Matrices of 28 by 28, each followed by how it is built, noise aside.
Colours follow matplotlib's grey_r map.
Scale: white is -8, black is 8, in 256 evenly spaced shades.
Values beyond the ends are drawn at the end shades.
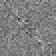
banded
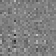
low rank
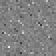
sparse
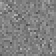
banded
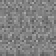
repeating columns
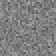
noise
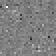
sparse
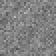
Hankel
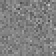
upper triangular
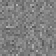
low rank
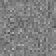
low rank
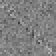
banded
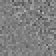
upper triangular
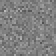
low rank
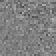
upper triangular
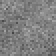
smooth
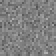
repeating columns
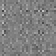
low rank
